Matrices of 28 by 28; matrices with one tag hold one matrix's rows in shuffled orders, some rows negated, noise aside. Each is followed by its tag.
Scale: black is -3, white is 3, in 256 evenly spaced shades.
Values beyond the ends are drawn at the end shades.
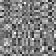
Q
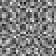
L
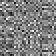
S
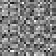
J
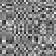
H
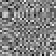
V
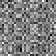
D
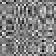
H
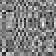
H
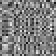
V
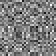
D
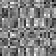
J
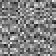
J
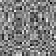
D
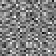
L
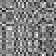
H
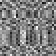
L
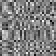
V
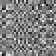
H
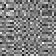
S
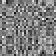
H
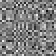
H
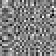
V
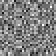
D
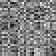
J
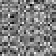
J
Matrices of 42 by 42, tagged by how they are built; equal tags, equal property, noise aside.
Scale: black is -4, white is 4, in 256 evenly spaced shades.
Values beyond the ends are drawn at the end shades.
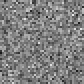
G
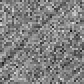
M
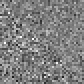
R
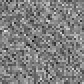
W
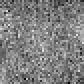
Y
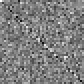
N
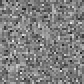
G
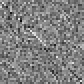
N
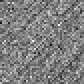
M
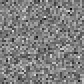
G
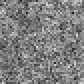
Y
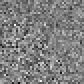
R
